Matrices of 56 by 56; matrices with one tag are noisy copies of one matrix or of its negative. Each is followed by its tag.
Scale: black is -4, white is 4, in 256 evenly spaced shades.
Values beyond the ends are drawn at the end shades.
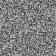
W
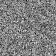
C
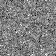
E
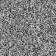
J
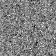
C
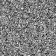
E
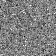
W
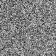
W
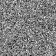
C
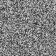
E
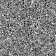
J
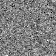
J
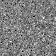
C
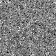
E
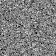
J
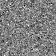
J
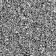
E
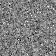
J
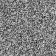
C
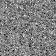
E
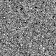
E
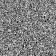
C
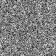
W
